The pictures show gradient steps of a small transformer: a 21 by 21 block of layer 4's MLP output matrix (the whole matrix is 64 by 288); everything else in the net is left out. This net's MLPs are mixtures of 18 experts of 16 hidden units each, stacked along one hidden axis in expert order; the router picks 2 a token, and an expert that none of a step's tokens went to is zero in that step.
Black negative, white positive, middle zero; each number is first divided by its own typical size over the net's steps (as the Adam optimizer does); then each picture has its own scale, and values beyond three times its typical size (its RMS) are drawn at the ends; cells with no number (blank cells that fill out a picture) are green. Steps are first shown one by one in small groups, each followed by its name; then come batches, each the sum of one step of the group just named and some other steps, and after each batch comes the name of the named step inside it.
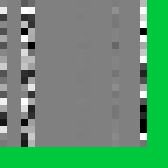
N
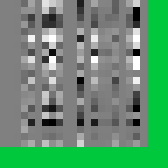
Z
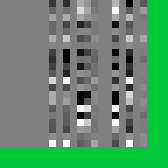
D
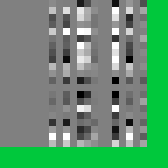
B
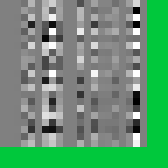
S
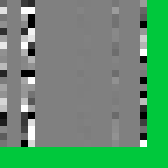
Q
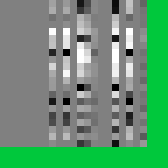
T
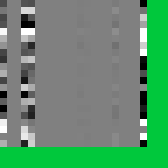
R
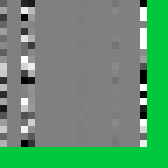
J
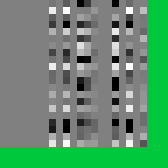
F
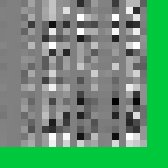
S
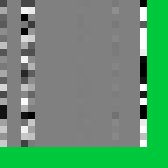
J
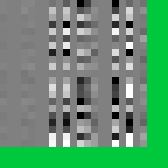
F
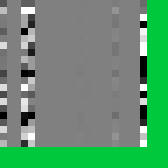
Q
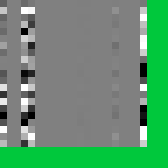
N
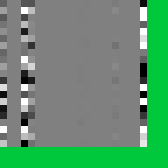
J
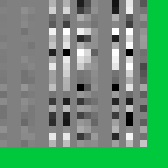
T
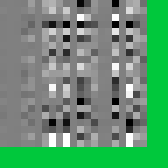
F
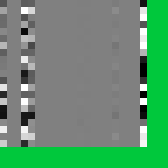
J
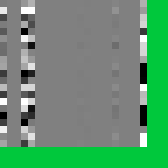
N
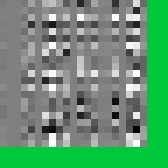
S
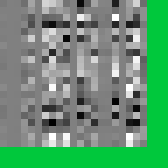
Z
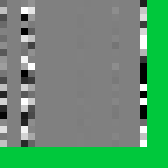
J
